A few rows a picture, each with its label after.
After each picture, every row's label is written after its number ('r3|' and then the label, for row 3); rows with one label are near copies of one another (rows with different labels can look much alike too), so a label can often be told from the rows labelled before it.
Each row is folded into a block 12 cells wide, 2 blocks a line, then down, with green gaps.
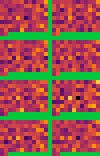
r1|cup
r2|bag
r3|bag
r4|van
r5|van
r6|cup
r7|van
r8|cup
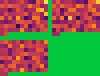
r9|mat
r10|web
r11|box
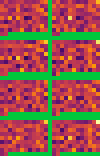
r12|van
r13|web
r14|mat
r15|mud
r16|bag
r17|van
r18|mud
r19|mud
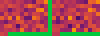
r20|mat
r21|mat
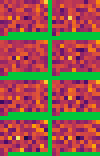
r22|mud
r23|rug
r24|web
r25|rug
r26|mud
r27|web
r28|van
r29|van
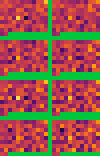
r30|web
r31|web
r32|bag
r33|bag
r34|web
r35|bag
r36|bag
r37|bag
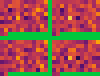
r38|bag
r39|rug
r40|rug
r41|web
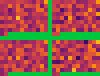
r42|rug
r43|bag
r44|web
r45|cup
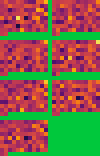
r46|mat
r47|bag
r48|mud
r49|mud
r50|cup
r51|box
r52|van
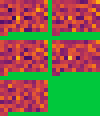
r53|bag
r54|mat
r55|bag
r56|web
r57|bag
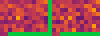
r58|web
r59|van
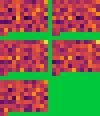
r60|bag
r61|van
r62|mud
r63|mud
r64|bag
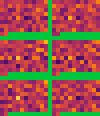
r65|bag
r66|web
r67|mat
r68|van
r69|rug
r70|van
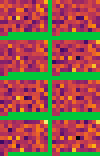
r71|web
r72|box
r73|rug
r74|cup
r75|box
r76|box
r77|mud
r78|cup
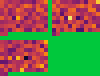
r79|web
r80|web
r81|cup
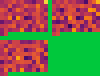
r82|mud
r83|mat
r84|box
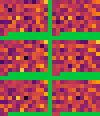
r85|mud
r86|van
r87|cup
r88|mat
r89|cup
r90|mat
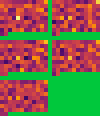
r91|web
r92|mud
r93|mat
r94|rug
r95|web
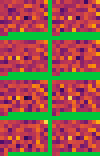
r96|cup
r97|cup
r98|mat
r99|cup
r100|van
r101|rug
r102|mud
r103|mat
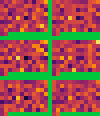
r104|cup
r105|box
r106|van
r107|mud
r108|bag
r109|bag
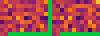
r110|box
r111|mud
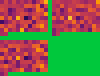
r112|cup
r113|rug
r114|van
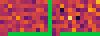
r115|box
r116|rug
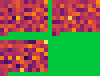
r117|bag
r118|rug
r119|mat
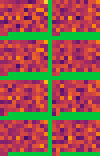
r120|mat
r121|cup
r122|mat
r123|bag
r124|mud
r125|rug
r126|cup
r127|bag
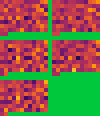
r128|van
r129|mat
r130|bag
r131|cup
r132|bag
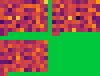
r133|mud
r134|box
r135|bag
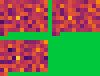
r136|rug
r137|rug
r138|bag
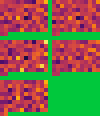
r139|mat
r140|box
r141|cup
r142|mat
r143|bag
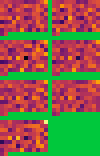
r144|mud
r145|bag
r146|cup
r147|cup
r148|mat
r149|web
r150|mud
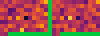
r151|cup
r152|web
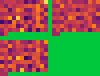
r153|mud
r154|box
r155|box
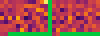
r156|mat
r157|bag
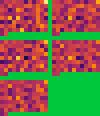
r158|mud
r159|web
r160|cup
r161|box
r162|rug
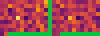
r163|rug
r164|box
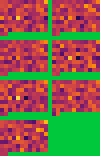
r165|web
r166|van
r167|van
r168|box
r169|web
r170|rug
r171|mat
